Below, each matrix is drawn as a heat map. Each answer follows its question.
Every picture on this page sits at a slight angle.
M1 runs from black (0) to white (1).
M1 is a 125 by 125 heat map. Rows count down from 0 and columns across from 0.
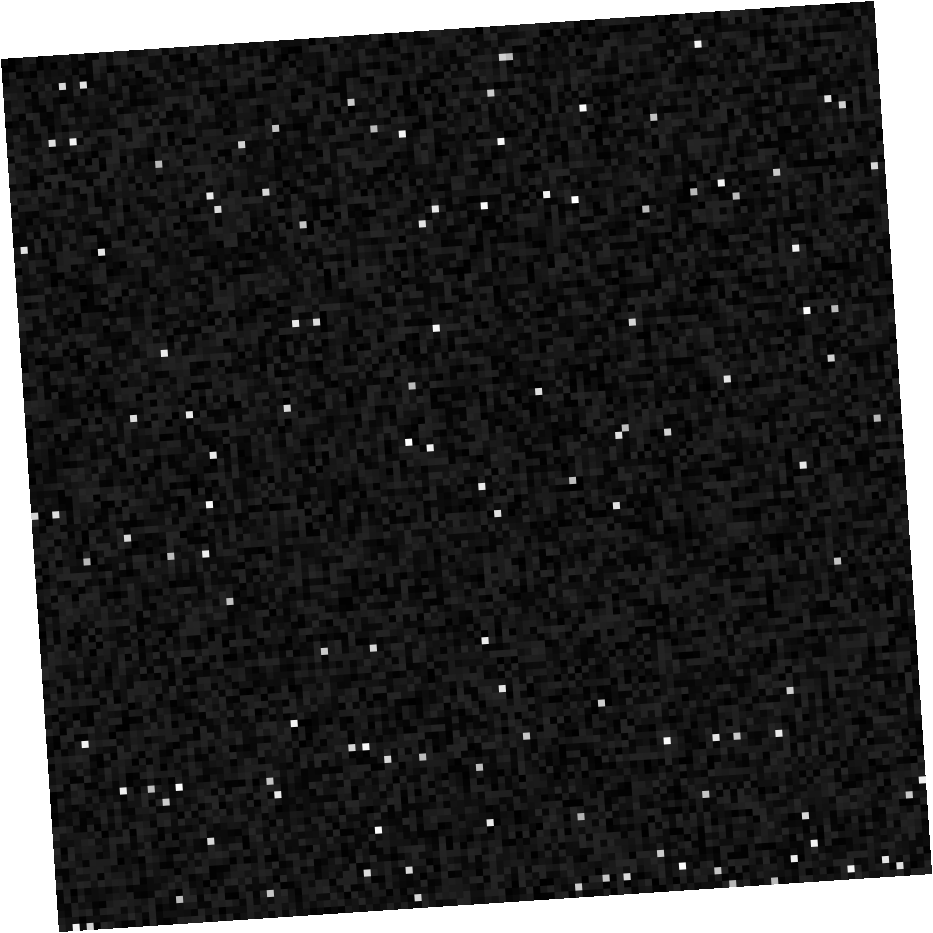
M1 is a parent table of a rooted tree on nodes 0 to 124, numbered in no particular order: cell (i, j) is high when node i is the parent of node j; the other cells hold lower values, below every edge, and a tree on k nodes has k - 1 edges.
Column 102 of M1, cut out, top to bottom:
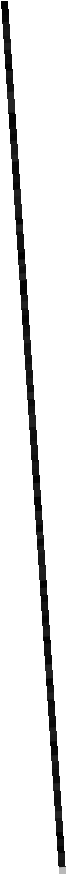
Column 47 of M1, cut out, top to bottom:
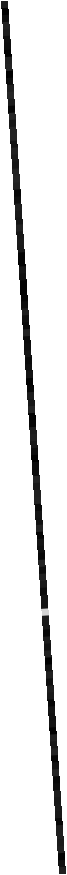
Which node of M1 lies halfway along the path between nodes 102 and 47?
24
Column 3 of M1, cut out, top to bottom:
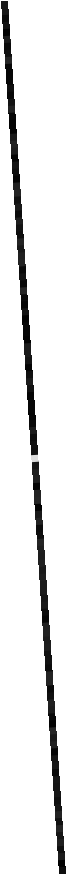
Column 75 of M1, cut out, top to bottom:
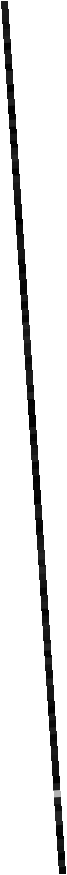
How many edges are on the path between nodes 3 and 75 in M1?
5
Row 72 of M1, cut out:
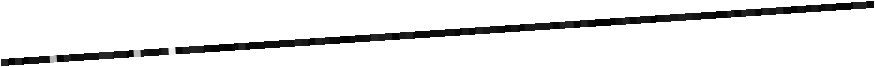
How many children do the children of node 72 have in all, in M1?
2
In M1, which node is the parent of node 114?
79
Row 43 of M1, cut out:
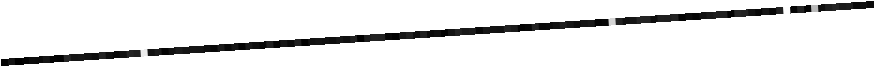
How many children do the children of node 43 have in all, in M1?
3
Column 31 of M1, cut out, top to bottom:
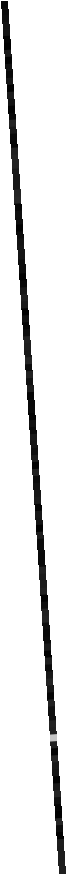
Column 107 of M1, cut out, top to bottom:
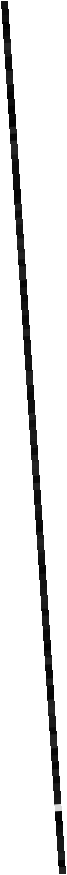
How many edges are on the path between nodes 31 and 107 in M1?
6
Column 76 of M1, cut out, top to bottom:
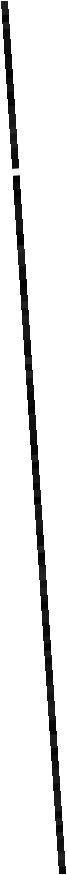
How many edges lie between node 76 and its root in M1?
6
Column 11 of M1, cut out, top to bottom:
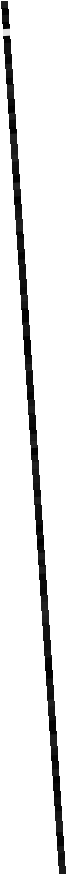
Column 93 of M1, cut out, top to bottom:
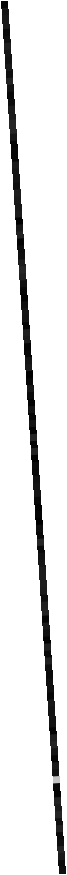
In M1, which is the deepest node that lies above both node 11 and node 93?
111
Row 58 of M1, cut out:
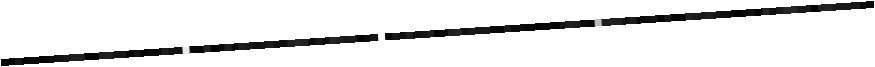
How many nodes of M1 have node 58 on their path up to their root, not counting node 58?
12
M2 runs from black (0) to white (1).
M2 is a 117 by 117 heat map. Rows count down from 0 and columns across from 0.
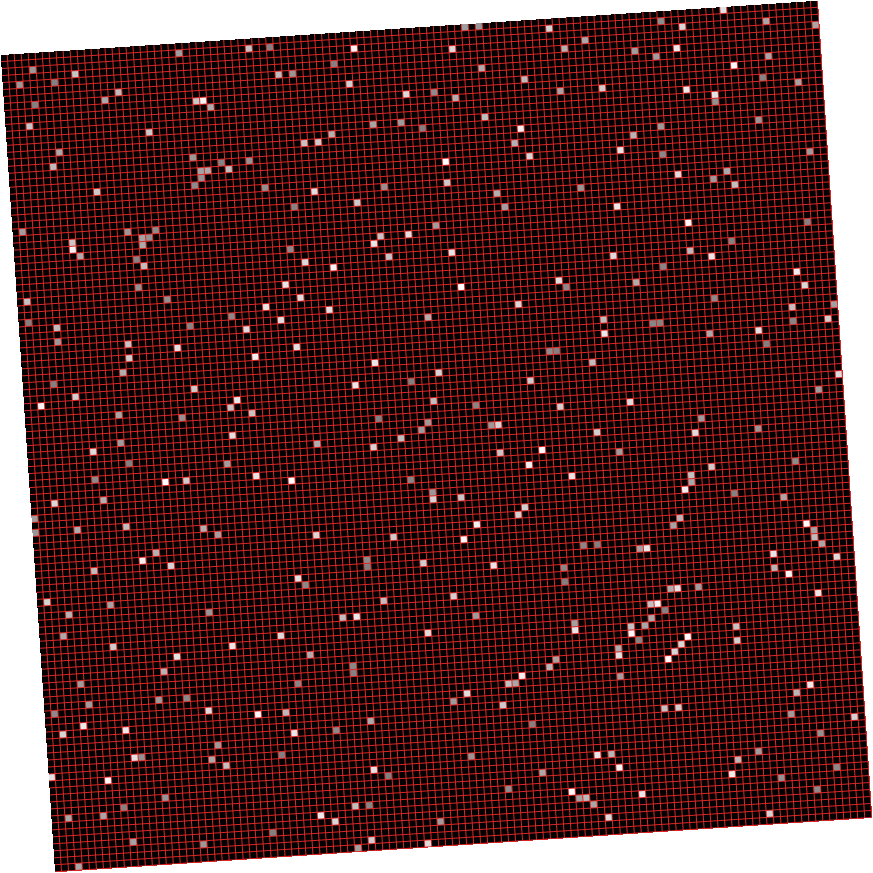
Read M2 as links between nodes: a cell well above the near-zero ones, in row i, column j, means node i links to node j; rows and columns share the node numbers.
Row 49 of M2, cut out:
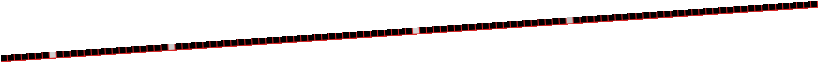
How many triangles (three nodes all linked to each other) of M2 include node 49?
2
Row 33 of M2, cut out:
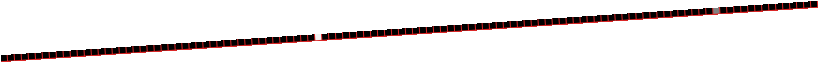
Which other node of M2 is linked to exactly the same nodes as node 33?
node 115
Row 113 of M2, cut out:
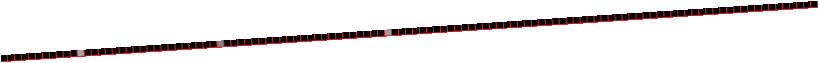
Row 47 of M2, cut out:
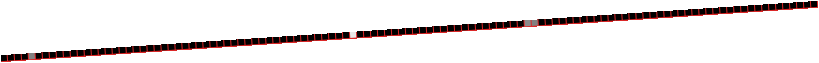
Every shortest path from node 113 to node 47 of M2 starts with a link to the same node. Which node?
node 55
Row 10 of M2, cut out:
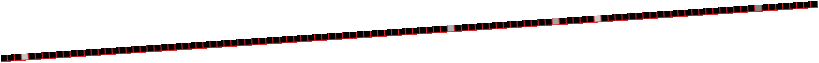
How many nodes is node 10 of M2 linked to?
5
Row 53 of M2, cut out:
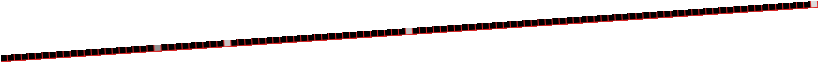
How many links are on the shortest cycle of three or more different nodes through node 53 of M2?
4
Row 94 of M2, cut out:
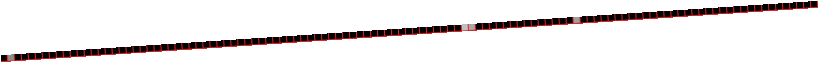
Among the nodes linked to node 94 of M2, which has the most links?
node 1
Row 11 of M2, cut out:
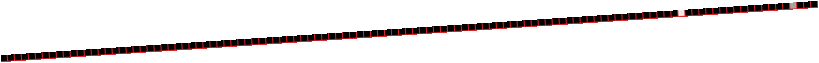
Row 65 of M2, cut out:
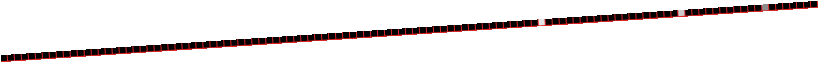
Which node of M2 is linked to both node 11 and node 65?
node 97
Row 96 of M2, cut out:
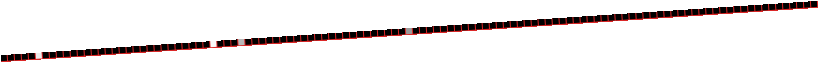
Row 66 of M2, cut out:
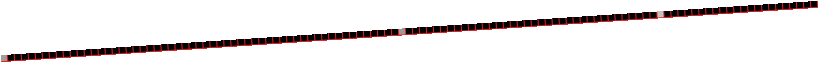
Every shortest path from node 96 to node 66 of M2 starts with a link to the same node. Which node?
node 5
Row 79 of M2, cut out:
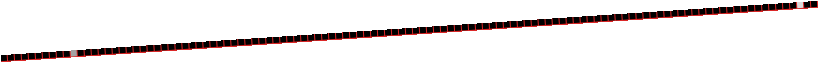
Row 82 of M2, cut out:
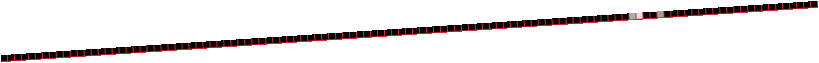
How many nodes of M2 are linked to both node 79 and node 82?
0
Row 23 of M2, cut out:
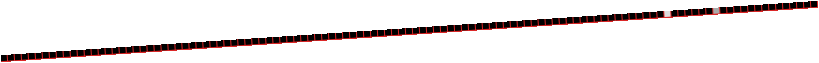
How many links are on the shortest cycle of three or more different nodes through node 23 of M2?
8
